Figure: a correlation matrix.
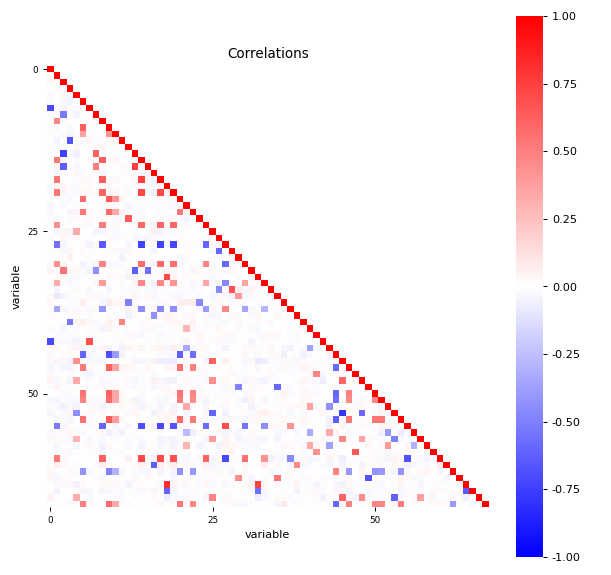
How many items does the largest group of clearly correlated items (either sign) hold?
12
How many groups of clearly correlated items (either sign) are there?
13
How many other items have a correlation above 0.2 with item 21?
3
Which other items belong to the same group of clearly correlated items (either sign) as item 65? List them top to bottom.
18, 32, 64
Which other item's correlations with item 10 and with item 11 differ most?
3
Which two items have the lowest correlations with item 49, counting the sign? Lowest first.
63, 35
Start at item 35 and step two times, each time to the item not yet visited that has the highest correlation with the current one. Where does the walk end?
29
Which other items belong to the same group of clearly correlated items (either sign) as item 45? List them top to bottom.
4, 25, 48, 53, 57, 66
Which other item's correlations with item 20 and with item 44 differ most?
9
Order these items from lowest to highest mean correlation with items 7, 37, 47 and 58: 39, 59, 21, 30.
30, 39, 21, 59
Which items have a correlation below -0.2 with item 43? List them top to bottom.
21, 40, 52, 58
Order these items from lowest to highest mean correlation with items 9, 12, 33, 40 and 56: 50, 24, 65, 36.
36, 65, 24, 50
